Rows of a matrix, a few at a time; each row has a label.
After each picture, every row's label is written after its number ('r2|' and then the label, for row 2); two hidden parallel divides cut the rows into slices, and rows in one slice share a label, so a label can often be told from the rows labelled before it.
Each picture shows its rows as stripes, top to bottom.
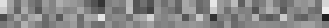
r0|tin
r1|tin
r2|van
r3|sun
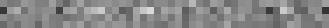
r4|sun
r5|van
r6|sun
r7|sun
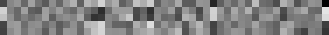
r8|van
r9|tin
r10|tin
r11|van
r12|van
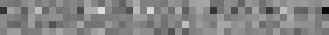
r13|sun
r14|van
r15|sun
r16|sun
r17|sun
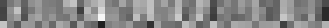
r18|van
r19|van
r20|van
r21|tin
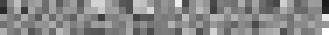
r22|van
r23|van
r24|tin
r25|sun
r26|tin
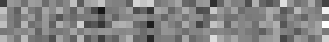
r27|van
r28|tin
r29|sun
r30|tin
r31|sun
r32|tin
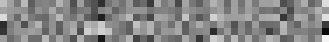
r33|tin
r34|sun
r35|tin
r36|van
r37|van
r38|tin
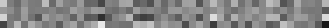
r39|tin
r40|sun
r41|tin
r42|van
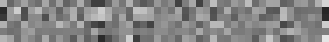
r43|tin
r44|van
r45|van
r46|tin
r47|sun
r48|tin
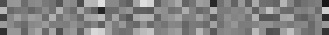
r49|van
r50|tin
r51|van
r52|sun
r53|van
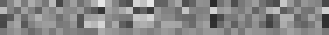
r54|van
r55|tin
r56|van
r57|van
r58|sun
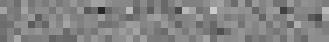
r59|sun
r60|tin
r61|sun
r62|sun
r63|sun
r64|sun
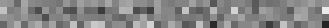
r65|sun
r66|tin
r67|sun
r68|van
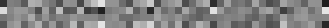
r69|van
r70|tin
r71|sun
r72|van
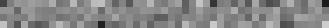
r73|van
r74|sun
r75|sun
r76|tin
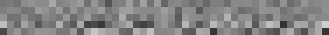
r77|sun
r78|sun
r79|sun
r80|tin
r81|van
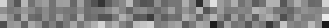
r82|tin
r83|sun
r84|tin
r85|van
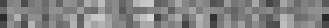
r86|van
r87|sun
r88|van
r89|van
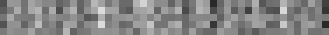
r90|van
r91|van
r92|sun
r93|van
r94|sun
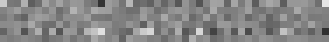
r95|tin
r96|sun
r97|sun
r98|sun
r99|van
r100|sun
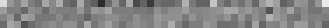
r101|tin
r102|sun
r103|sun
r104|sun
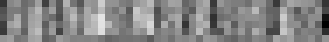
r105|van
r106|van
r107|van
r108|van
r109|van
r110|sun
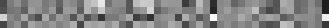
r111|van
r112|van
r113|tin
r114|van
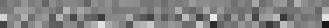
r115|sun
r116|sun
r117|tin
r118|van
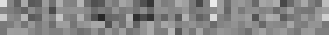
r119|tin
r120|sun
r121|tin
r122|sun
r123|sun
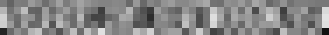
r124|sun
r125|tin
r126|tin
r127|tin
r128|van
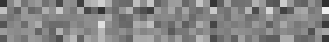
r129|van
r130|tin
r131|sun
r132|van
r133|sun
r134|van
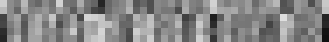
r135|tin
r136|tin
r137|van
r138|van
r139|van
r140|van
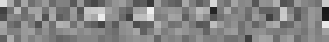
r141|tin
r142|van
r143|van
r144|tin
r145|sun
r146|sun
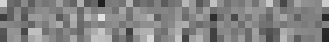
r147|tin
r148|sun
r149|van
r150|sun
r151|van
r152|van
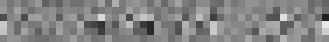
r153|sun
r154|sun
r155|van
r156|tin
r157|tin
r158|sun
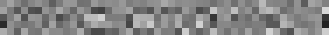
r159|sun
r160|tin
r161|van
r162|van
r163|tin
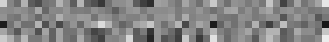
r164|tin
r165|sun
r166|sun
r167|van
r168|tin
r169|tin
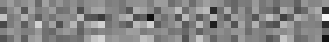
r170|sun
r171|van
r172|tin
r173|van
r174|sun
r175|van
